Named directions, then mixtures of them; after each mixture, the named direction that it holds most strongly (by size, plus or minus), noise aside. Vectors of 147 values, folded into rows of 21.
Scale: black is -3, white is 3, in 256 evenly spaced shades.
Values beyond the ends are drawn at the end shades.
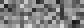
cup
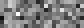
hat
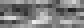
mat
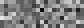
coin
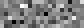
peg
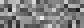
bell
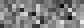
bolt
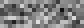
cup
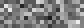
cup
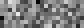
hat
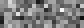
hat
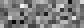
peg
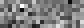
bolt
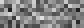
bell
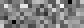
peg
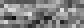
mat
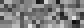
cup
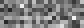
cup
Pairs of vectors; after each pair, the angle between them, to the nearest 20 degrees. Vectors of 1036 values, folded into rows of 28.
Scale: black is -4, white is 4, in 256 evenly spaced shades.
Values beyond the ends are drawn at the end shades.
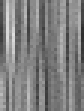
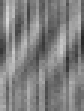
40 degrees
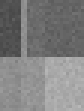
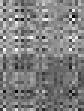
120 degrees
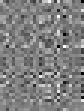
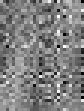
20 degrees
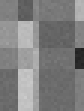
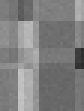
20 degrees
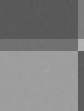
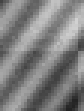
120 degrees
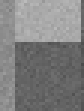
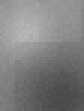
40 degrees
